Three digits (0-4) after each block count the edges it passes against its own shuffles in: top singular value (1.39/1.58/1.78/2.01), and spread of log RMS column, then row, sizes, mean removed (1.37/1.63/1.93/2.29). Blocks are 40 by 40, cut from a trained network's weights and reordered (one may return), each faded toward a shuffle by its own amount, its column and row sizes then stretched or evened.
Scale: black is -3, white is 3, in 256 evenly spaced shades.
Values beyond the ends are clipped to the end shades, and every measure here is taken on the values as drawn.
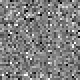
0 3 2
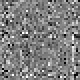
2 4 1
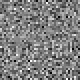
3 0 1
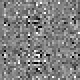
1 4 2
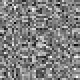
4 2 1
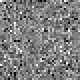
0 3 2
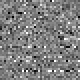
1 0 4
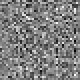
3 3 0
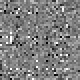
0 3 3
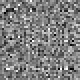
3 0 2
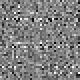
2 1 3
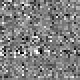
1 1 4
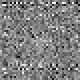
3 1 3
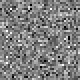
0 0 0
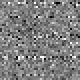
2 0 4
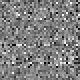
2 3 3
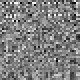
3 0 3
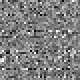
0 1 4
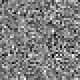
1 0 0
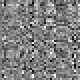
2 4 1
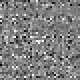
1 3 4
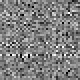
3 0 3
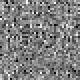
2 0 2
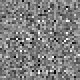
2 1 2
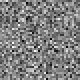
3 1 0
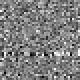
2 0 2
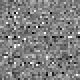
0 0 3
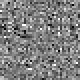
1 1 2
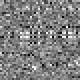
3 0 4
